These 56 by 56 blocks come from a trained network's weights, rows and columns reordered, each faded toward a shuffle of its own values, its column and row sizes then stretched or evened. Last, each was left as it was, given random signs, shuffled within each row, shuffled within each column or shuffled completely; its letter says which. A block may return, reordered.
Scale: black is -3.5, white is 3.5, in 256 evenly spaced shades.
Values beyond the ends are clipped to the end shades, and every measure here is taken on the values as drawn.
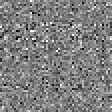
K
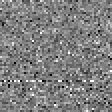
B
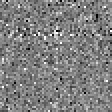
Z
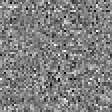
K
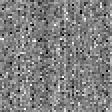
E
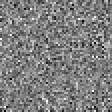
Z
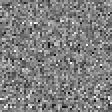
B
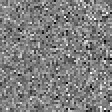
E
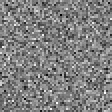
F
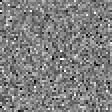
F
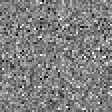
B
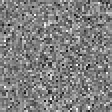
E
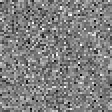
E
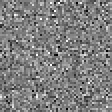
Z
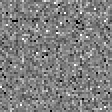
E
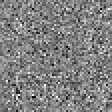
Z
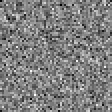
F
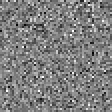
Z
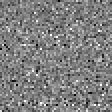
B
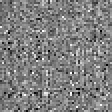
K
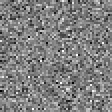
K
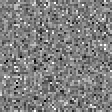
E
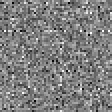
Z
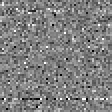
B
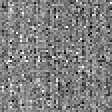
K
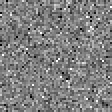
F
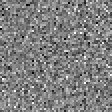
E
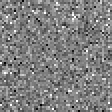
E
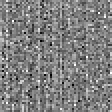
E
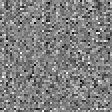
K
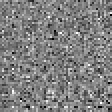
K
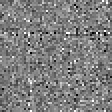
Z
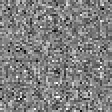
K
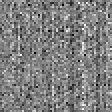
K
